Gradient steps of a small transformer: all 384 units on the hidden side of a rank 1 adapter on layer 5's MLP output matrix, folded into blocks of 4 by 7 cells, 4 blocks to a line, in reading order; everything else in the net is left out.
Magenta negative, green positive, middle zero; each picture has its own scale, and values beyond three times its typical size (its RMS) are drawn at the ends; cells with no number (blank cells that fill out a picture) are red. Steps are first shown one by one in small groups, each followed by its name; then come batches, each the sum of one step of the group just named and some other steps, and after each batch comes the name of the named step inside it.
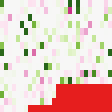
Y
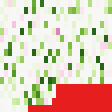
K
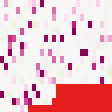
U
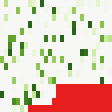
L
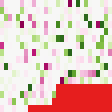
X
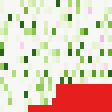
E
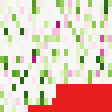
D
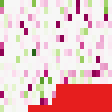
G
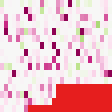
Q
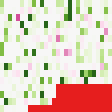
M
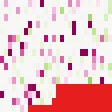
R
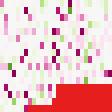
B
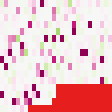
U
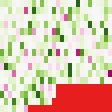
Q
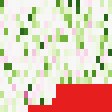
Y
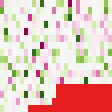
D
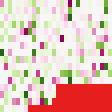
D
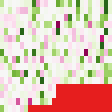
D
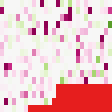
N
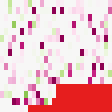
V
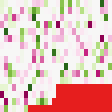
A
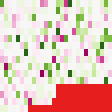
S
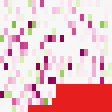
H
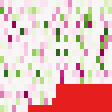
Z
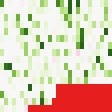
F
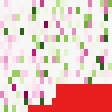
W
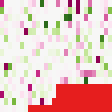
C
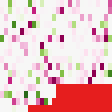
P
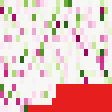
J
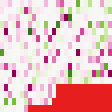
H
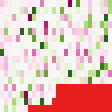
W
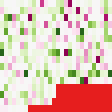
S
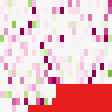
P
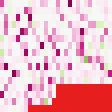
H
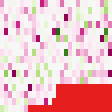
Z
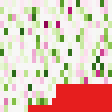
A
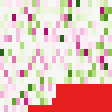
J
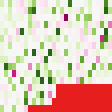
Z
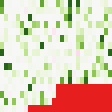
F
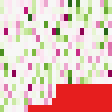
Z
